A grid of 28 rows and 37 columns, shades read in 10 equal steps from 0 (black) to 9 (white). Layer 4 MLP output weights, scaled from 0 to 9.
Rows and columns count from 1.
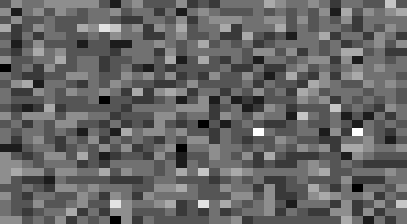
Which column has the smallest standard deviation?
9
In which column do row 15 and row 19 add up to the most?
28
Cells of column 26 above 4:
4
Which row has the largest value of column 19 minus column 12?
6
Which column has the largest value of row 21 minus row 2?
2
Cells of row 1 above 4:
12
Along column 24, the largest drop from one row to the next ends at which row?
18
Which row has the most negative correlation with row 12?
11
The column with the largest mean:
16
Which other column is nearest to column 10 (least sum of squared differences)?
26
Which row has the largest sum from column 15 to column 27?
22
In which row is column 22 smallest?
13
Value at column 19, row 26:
8
